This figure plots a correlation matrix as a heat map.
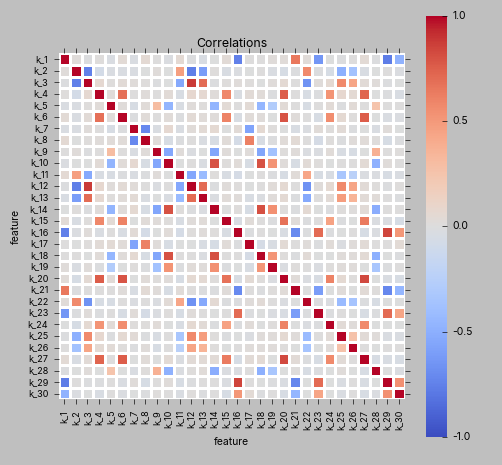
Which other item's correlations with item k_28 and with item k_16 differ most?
k_29
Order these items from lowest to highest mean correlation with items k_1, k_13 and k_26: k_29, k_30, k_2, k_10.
k_2, k_29, k_30, k_10
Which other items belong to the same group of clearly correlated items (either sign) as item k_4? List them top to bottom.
k_6, k_15, k_20, k_24, k_27
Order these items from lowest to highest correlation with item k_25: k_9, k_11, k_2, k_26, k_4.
k_2, k_11, k_9, k_4, k_26
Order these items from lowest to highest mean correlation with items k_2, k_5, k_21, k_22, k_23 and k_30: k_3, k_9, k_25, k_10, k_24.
k_3, k_25, k_10, k_24, k_9
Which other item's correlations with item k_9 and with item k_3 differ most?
k_12
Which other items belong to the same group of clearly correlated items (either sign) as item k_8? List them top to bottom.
k_7, k_17
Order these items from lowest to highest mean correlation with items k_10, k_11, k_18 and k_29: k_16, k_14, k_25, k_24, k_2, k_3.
k_3, k_25, k_24, k_2, k_16, k_14
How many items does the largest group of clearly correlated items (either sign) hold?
8
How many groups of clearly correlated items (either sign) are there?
5
